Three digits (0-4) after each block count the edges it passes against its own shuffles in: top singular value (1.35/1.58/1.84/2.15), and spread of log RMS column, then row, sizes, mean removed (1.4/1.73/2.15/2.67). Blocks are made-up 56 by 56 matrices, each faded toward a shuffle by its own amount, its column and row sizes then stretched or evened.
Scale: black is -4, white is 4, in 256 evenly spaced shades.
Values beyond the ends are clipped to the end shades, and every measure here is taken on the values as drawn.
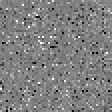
0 0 1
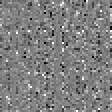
2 4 0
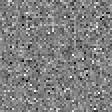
1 1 1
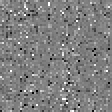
0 3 1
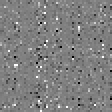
0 3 1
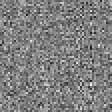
3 2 0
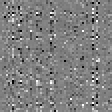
4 4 1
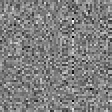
4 2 0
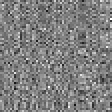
4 1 0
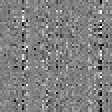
4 4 2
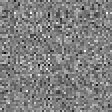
3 1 1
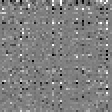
4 3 3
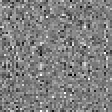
3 3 1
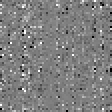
0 4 2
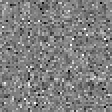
3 0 0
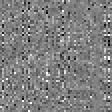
4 4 0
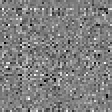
3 1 3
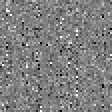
0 3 0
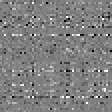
4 1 4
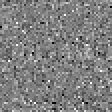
2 0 1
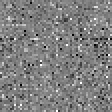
2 1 2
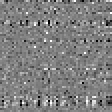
4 1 4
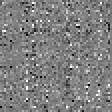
1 3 2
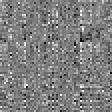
4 3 1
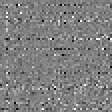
1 1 4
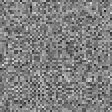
4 1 0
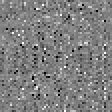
2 2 0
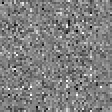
0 3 2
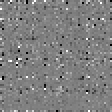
0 3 3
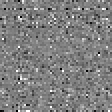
0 2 3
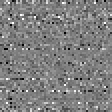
1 0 4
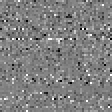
2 0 3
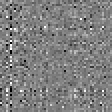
4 3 2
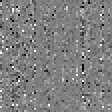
1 4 0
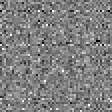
4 1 2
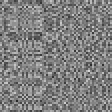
4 1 1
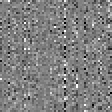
3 4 0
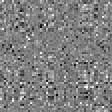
4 1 1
